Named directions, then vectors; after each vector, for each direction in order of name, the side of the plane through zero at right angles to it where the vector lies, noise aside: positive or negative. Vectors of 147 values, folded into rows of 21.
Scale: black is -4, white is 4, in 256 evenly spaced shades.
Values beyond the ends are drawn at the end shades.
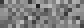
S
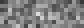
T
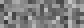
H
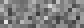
negative, positive, negative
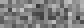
positive, positive, negative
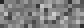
negative, positive, positive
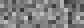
negative, negative, positive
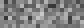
negative, negative, positive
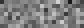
negative, positive, positive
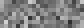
negative, negative, negative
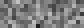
positive, negative, positive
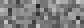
negative, positive, negative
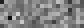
negative, positive, positive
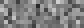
negative, positive, negative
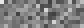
positive, negative, negative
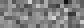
negative, negative, positive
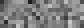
positive, positive, positive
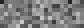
negative, positive, positive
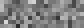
negative, negative, negative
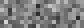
negative, positive, negative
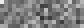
positive, negative, negative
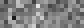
positive, negative, positive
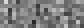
negative, positive, negative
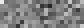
positive, negative, negative
